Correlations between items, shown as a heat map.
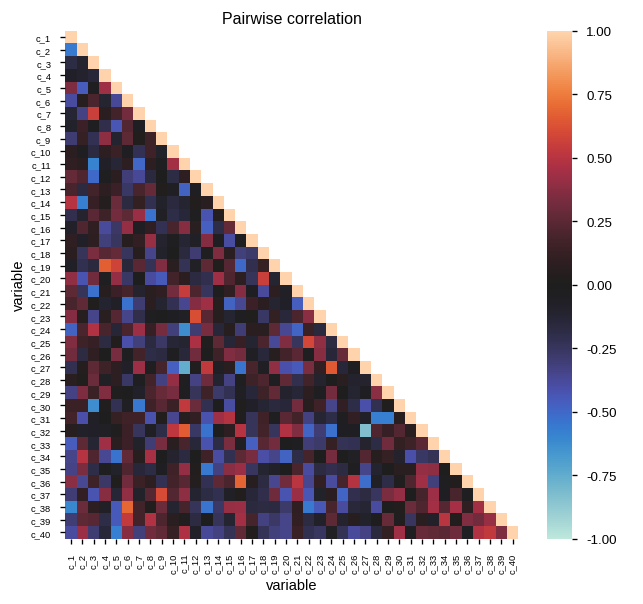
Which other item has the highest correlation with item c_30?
c_11
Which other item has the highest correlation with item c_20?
c_18
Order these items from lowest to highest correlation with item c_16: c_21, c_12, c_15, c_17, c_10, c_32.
c_17, c_12, c_10, c_15, c_21, c_32
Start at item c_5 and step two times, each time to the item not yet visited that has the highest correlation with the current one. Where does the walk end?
c_4
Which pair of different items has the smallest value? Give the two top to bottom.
c_27, c_32
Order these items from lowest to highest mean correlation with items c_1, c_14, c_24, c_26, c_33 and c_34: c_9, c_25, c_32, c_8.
c_32, c_8, c_9, c_25
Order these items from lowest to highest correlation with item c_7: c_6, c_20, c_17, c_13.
c_20, c_17, c_13, c_6
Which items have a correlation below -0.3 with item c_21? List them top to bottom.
c_3, c_18, c_22, c_24, c_27
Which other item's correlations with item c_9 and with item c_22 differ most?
c_37
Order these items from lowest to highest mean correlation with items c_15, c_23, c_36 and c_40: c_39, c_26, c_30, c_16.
c_30, c_39, c_26, c_16
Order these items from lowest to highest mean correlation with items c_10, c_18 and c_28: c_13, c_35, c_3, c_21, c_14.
c_21, c_35, c_14, c_13, c_3
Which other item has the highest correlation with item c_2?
c_34
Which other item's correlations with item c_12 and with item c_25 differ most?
c_3
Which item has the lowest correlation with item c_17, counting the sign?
c_33
